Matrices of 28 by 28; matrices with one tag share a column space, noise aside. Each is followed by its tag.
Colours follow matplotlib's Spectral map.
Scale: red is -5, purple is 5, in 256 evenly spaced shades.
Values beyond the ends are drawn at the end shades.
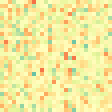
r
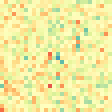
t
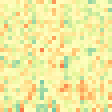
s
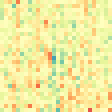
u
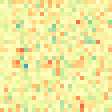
s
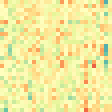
s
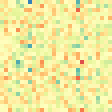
t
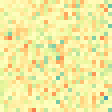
t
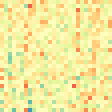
u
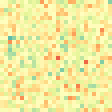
t
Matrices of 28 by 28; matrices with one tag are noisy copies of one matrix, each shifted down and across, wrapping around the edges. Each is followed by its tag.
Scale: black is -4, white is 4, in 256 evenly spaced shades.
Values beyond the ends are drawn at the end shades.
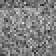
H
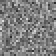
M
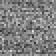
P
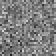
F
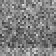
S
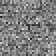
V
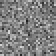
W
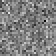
F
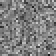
F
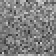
H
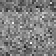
S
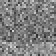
H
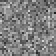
F
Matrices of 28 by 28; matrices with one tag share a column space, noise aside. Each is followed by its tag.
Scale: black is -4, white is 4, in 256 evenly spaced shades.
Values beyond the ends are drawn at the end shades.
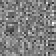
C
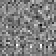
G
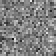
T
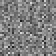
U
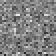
U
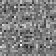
G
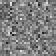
C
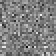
U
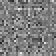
T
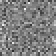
T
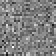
U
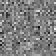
C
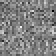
C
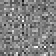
U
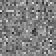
C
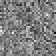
C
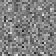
U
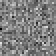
C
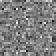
T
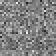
C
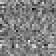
G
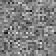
C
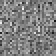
C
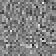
G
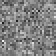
C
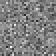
U
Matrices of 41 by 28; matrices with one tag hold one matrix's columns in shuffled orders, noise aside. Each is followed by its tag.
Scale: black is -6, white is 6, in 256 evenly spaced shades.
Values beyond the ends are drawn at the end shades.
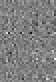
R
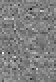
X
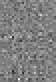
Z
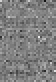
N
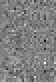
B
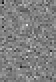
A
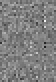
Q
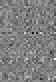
R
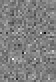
R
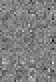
B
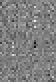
Q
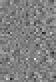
R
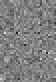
R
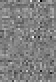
N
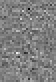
X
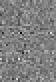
R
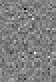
X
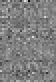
N
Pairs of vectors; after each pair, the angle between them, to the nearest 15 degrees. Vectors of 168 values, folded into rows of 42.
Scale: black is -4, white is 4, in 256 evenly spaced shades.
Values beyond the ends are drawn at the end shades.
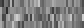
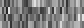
75 degrees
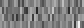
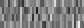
30 degrees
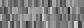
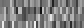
105 degrees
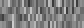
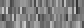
75 degrees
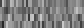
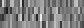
60 degrees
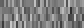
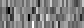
75 degrees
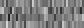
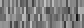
105 degrees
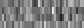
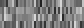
105 degrees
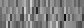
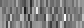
165 degrees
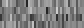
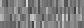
150 degrees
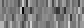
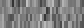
90 degrees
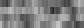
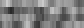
150 degrees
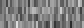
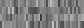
105 degrees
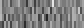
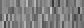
150 degrees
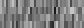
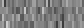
105 degrees
